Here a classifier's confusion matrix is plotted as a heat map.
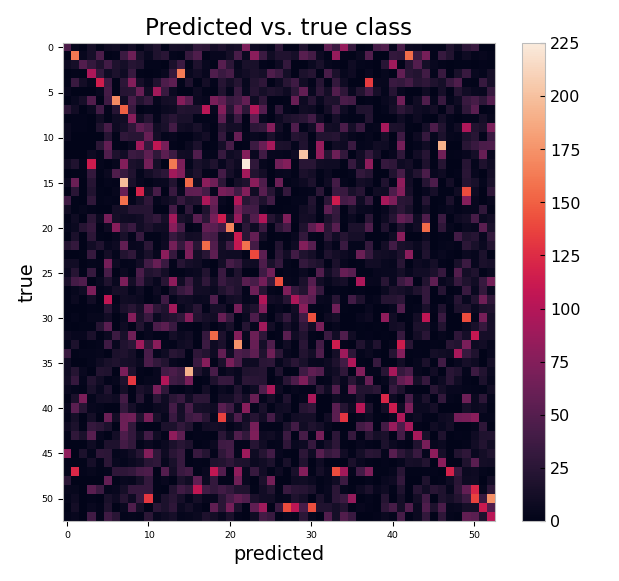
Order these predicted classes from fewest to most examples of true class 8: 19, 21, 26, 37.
26, 37, 21, 19
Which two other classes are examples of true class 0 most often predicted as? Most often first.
34, 22
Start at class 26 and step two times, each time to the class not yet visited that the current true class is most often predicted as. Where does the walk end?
15
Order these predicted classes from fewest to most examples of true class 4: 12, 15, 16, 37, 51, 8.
16, 15, 51, 12, 8, 37
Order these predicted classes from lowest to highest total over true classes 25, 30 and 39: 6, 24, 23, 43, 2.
6, 43, 24, 2, 23
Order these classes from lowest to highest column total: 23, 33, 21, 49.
49, 33, 23, 21
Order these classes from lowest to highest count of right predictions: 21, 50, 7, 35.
35, 21, 50, 7
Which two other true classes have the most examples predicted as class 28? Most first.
51, 6
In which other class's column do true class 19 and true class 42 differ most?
24
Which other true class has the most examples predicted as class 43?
2
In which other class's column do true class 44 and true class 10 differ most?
21
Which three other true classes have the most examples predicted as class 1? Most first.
47, 15, 40
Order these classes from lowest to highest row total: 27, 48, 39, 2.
48, 2, 27, 39
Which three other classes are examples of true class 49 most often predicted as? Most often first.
50, 16, 3
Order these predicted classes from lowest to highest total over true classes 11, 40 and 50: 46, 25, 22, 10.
25, 22, 10, 46
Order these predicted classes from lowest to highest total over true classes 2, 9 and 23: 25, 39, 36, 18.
18, 25, 36, 39
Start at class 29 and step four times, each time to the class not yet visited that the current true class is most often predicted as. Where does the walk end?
7
